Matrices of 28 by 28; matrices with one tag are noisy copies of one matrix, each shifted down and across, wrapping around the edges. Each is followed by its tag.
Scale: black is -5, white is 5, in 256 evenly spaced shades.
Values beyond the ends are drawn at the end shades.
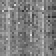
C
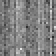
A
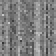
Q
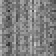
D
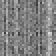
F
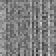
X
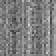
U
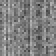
D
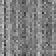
U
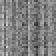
D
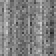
C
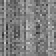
A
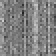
F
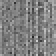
X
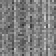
D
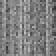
D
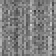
U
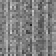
D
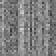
Q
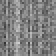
F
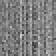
X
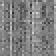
A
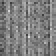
D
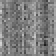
C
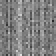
F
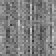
A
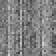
A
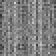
U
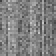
A
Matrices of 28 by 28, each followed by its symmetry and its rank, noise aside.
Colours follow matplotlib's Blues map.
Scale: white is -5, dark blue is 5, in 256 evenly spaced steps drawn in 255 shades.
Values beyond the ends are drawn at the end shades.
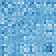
symmetric, rank four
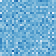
symmetric, rank four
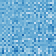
antisymmetric, rank four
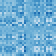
no symmetry, rank two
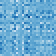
no symmetry, rank three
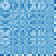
symmetric, rank two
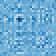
symmetric, rank four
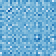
symmetric, rank four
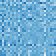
antisymmetric, rank four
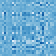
no symmetry, rank three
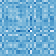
symmetric, rank two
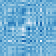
symmetric, rank two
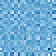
symmetric, rank three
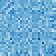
symmetric, rank four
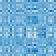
no symmetry, rank two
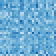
no symmetry, rank three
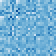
symmetric, rank four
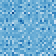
symmetric, rank four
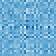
no symmetry, rank two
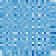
symmetric, rank two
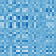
no symmetry, rank two
